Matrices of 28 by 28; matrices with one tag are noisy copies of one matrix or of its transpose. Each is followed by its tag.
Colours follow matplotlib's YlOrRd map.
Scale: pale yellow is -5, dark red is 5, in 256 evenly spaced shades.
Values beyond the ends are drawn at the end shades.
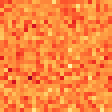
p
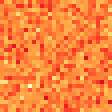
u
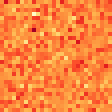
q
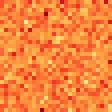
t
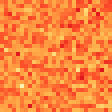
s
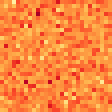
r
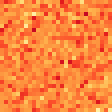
q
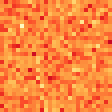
t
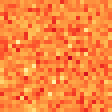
u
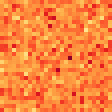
u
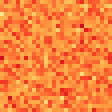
r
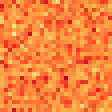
q
